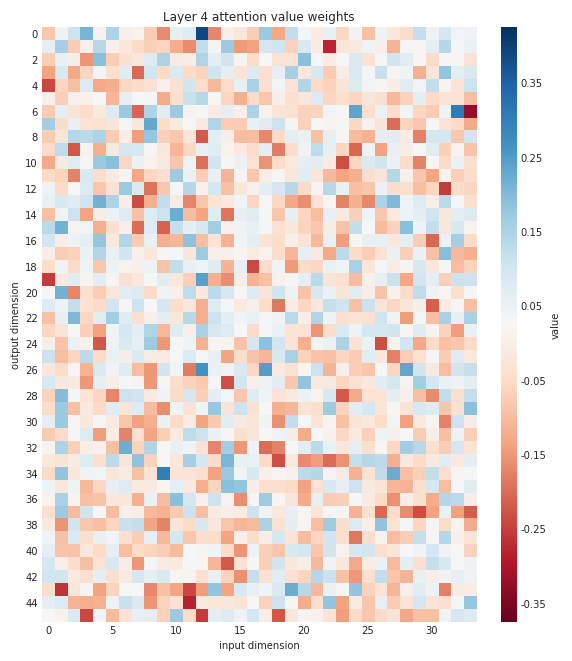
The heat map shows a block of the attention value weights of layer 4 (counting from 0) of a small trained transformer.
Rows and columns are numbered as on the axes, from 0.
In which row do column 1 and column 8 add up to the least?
43
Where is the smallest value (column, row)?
33, 6
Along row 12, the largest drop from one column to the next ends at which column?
8
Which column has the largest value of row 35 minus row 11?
14
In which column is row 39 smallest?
24
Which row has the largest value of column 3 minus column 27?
25
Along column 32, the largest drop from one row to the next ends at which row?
7
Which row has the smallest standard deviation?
5
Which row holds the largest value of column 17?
26
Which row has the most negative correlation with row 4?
21
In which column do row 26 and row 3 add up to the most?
28
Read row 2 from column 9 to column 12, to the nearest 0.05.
0.15 0 0 0.15
